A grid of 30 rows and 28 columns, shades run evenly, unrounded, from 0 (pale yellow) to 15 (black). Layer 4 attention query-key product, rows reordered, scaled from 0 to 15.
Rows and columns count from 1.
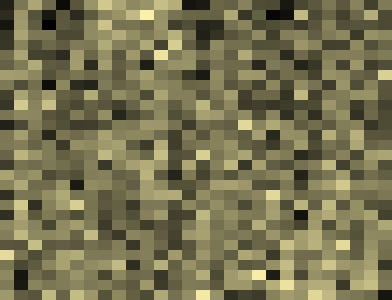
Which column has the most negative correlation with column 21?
2
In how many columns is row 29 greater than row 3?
7
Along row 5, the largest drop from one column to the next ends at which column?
13
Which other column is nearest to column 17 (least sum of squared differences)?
27
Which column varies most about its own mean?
15
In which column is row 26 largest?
20
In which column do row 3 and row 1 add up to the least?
8
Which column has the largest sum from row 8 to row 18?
23
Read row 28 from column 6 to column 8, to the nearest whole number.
6 7 11
